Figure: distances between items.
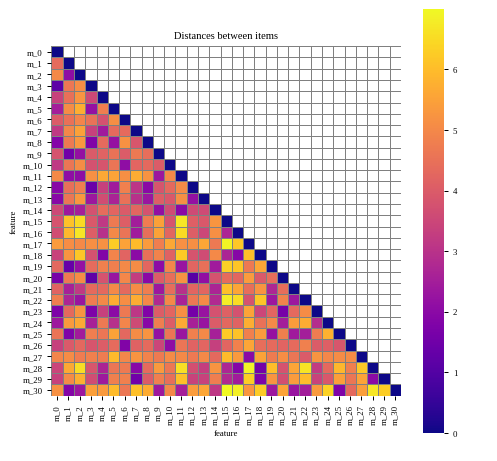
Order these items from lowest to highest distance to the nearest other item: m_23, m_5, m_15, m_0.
m_0, m_23, m_5, m_15
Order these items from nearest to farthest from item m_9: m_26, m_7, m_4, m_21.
m_21, m_26, m_4, m_7
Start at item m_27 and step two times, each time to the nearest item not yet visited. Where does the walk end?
m_22
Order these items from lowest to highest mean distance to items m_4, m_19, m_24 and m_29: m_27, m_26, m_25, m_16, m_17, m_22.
m_16, m_26, m_25, m_22, m_27, m_17
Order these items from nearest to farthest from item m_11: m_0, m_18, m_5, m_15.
m_0, m_5, m_18, m_15
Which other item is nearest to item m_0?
m_3
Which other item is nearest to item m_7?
m_29
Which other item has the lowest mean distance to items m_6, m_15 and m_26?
m_10
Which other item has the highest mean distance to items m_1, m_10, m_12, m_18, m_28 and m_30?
m_17
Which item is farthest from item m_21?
m_15
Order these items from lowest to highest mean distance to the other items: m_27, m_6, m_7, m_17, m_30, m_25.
m_7, m_25, m_6, m_30, m_27, m_17
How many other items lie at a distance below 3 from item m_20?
8
